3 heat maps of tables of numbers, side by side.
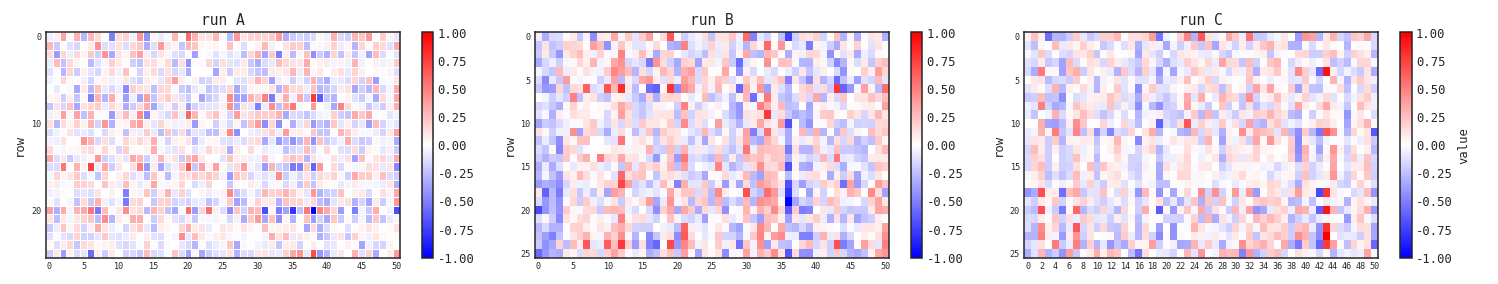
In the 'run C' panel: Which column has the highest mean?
43
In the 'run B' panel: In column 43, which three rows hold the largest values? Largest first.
6, 24, 14
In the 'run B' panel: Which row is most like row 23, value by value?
22
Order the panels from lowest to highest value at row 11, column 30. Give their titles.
run A, run C, run B
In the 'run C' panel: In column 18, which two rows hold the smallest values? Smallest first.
8, 23
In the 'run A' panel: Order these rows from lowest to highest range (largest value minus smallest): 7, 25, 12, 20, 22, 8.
22, 12, 8, 25, 7, 20
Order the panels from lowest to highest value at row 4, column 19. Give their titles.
run C, run A, run B
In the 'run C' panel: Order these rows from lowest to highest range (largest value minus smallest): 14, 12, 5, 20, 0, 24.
5, 14, 12, 0, 24, 20
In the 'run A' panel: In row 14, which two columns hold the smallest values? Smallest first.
44, 37
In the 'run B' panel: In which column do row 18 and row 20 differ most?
0
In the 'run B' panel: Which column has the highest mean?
12
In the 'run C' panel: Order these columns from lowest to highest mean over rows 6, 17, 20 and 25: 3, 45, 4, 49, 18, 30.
3, 45, 4, 18, 30, 49
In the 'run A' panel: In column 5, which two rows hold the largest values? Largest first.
12, 20
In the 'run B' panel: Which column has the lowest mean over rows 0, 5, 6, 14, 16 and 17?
36
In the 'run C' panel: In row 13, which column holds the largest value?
44
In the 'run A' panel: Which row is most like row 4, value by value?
3
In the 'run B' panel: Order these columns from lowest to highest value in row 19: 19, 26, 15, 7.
15, 7, 26, 19
